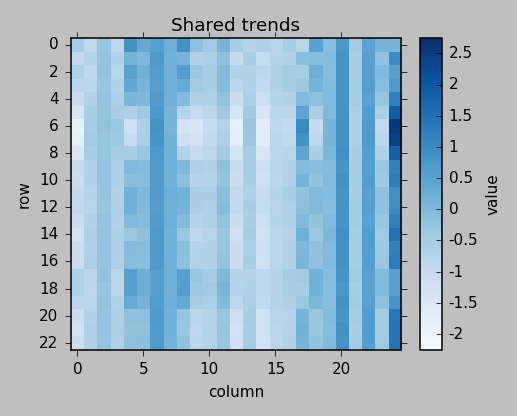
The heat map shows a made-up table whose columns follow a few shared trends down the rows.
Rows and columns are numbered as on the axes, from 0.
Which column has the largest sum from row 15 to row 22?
24
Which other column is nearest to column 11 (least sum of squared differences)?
23
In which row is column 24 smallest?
0
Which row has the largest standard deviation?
6
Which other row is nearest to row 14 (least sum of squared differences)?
21
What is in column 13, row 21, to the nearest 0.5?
-0.5
